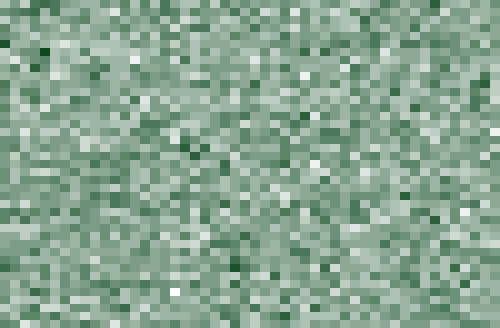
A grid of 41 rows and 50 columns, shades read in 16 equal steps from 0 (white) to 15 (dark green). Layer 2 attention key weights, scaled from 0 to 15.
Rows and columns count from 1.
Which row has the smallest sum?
8
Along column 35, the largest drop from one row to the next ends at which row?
9
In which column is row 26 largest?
23
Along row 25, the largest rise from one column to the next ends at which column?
41
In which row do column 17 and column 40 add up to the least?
13
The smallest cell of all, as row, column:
37, 18
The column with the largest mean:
1
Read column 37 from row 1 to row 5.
5 7 12 10 8
